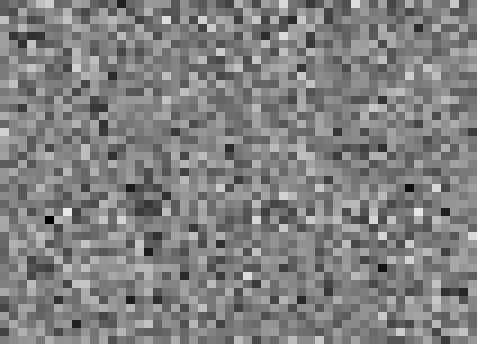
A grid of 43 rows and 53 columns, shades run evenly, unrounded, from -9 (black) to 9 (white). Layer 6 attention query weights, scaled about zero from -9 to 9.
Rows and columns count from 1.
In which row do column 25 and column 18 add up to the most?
7
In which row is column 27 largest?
9
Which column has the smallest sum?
18
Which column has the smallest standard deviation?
45
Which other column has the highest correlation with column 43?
6
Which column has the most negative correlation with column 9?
8
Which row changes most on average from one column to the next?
27
